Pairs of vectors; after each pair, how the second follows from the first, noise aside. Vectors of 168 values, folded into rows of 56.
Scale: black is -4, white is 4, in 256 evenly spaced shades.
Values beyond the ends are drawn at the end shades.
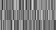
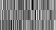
sign-scrambled.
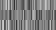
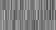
wrapped around, negated, shrunk.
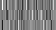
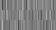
negated, shrunk.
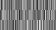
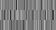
reversed, negated, partly zeroed.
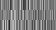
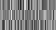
sign-scrambled.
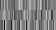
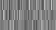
reversed, negated, shrunk.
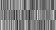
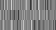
reversed, negated, partly zeroed.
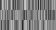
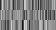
copied.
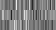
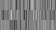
negated, shrunk.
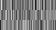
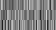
shuffled.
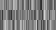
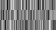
shuffled.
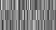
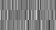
reversed, negated, partly zeroed.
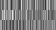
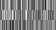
copied.
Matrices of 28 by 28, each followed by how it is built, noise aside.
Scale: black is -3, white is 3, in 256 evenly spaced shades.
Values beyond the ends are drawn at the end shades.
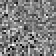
lower triangular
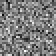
noise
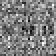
blocks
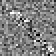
banded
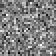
noise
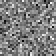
noise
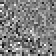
lower triangular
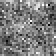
smooth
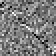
diagonal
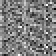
repeating rows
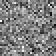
noise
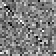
diagonal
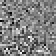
lower triangular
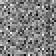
repeating rows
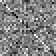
diagonal
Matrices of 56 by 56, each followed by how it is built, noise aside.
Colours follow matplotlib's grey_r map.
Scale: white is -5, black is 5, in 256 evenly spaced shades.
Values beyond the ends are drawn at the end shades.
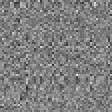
low rank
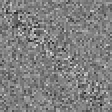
banded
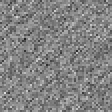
Hankel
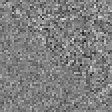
upper triangular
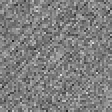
Hankel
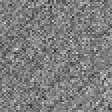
Hankel
